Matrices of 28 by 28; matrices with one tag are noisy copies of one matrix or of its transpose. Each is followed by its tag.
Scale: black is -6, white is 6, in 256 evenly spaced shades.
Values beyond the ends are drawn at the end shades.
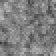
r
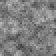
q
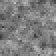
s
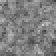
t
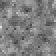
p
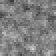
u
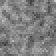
r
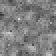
u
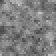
r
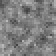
p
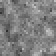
u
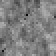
s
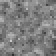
t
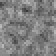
p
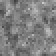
u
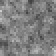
r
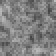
r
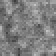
u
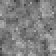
s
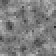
p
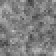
r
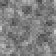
p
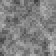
s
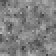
p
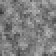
u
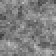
s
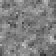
t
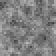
p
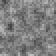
p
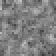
t
